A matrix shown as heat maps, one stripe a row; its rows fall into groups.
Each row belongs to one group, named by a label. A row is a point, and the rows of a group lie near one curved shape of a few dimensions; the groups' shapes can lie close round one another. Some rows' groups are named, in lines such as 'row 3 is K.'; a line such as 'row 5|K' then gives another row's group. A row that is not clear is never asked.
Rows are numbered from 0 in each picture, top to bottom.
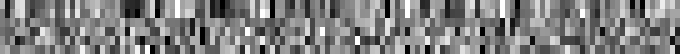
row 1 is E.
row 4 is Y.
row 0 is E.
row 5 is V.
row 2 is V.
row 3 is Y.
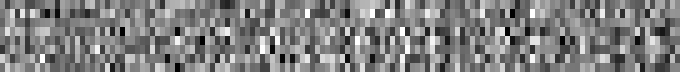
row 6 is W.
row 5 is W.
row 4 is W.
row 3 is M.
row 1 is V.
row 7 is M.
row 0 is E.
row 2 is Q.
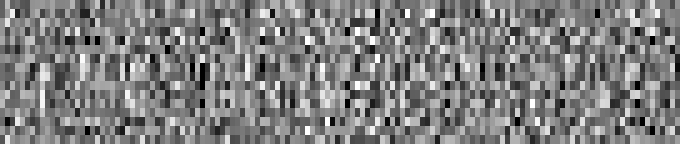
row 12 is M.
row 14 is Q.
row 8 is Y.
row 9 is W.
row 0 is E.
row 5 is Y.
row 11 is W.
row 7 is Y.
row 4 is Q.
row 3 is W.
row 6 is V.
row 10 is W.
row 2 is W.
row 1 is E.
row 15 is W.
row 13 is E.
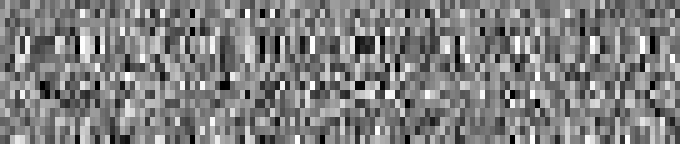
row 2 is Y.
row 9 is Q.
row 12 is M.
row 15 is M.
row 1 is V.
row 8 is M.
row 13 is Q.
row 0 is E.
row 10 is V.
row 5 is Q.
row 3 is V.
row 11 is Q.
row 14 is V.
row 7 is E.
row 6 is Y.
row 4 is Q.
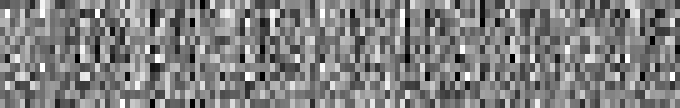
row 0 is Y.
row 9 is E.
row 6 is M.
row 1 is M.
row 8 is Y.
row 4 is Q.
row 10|E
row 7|M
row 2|V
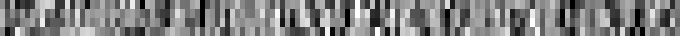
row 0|Y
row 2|W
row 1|W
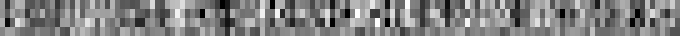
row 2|E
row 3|Q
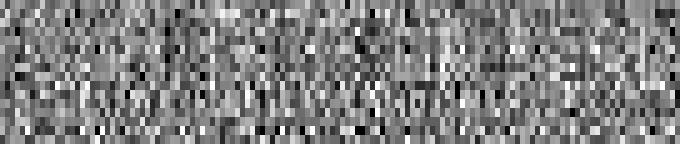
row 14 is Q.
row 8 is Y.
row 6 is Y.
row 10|Y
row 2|W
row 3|Y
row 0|M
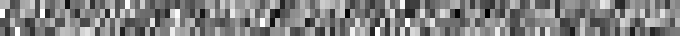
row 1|M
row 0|W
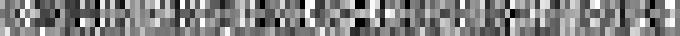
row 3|W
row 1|V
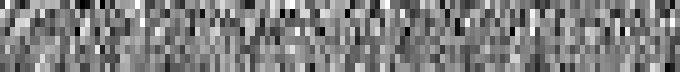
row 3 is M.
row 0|E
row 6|Q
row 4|Q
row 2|Y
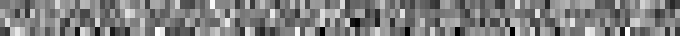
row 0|Q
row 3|M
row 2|W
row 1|M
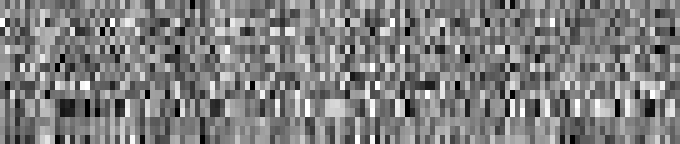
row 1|M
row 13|Y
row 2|M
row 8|W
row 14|Y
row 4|Y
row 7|V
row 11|Q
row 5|M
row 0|V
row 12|Q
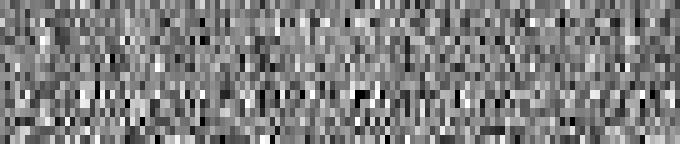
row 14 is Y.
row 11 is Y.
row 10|Q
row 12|M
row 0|V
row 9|E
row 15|E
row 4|Y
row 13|Y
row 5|Q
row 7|M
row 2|W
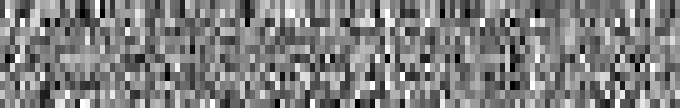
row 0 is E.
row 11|Q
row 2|V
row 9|V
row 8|W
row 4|Y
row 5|V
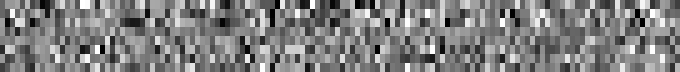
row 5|E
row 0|Q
